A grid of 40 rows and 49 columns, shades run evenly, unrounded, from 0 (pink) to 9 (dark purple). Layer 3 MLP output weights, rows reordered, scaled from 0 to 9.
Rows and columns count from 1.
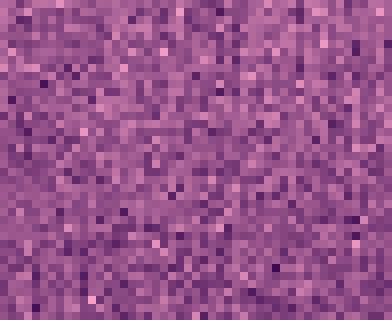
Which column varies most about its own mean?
45
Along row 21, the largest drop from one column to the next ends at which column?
20
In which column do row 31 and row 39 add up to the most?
15
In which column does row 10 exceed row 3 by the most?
42
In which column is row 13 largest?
2
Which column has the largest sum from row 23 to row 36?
11
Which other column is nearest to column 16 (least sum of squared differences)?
1
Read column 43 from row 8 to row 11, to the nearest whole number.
2 5 5 5
